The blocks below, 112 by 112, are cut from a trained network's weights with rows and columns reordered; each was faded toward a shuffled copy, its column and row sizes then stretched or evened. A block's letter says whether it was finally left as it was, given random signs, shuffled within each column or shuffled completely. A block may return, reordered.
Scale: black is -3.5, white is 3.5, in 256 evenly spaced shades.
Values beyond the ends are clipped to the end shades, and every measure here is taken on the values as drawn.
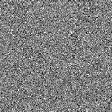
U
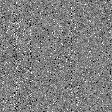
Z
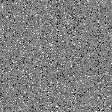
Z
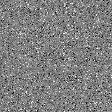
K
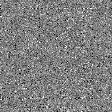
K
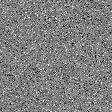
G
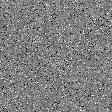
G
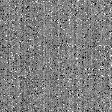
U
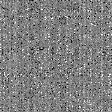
U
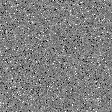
G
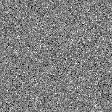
Z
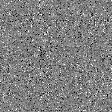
K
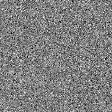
K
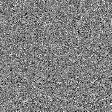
K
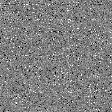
K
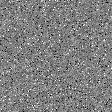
G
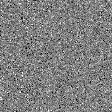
Z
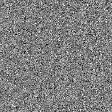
K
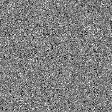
K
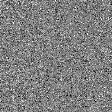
K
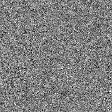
K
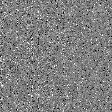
Z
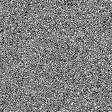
G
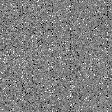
Z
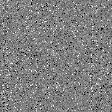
K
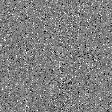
Z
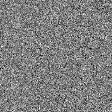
K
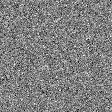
G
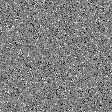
G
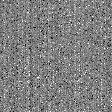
Z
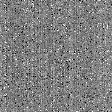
U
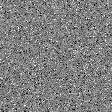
G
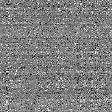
U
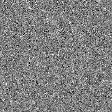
K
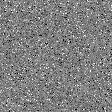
G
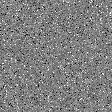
G
